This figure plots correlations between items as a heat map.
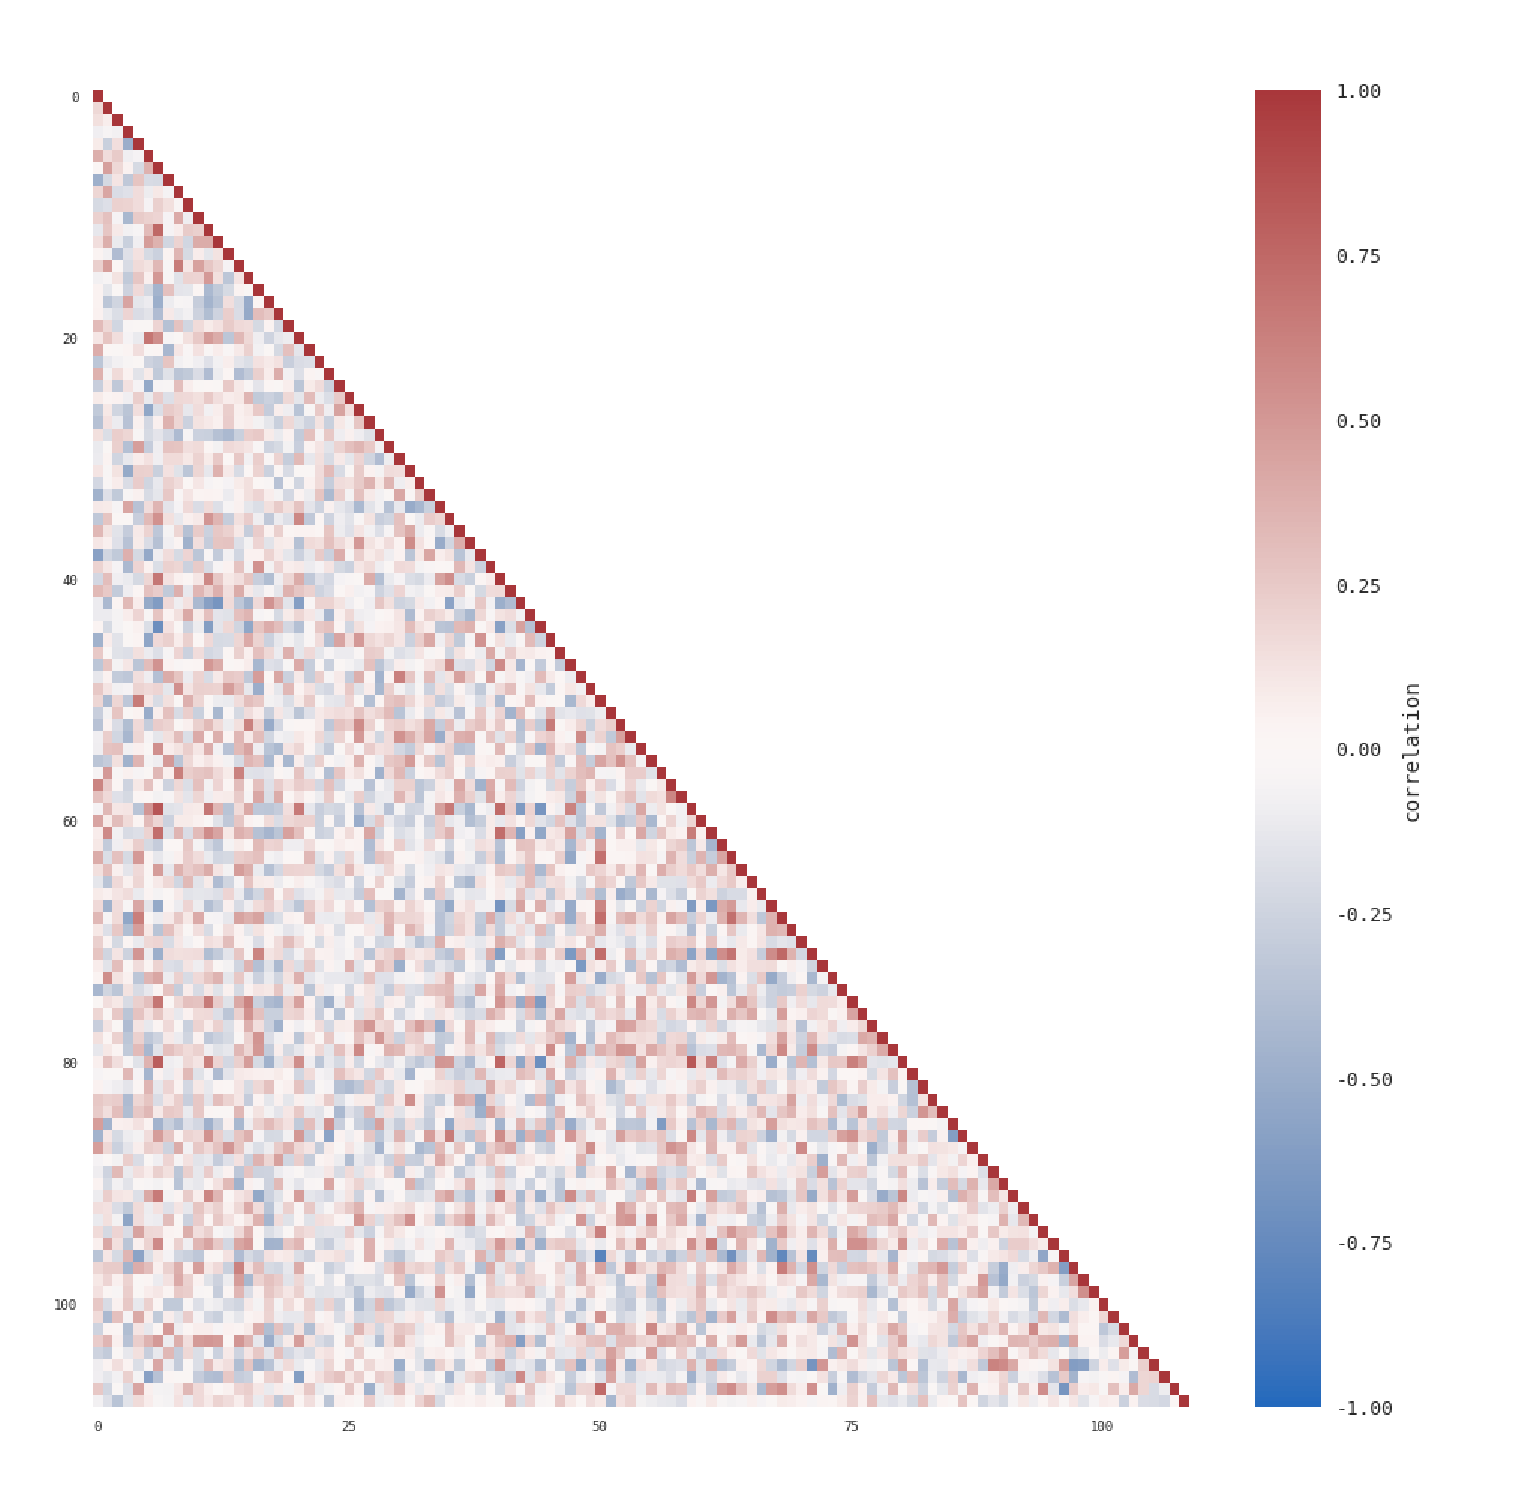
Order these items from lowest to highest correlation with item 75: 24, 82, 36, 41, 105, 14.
36, 24, 82, 105, 41, 14
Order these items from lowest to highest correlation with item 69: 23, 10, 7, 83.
23, 10, 7, 83
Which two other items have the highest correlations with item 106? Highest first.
42, 51
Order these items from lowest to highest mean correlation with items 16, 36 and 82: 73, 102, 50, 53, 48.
73, 50, 102, 53, 48
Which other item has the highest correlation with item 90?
105
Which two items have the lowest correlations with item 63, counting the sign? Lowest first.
96, 47
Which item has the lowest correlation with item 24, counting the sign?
5
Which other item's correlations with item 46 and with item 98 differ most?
56
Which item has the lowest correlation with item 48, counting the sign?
72
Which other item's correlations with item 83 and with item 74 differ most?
38
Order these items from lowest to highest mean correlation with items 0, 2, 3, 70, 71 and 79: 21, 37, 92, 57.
37, 92, 21, 57
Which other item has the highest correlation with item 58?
57
